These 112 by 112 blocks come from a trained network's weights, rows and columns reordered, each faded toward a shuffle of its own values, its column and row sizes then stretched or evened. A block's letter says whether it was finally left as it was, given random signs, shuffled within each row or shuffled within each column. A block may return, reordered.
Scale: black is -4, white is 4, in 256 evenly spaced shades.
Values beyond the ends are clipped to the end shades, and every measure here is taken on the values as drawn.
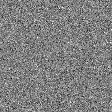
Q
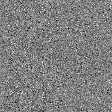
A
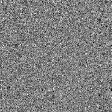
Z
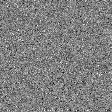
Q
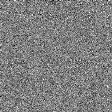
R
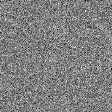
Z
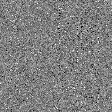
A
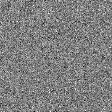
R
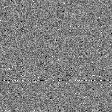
Z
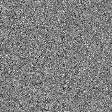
A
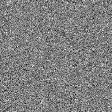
Z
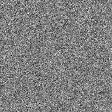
A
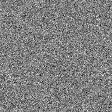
Q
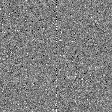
A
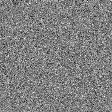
Q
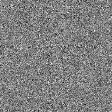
R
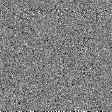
R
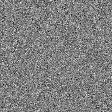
A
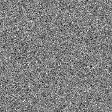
A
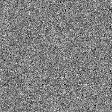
R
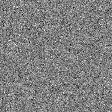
Q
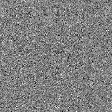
Z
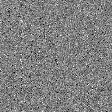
A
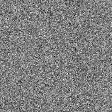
A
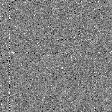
Z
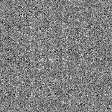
Z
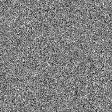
A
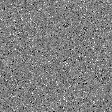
A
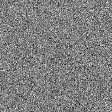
R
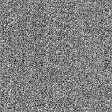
Z
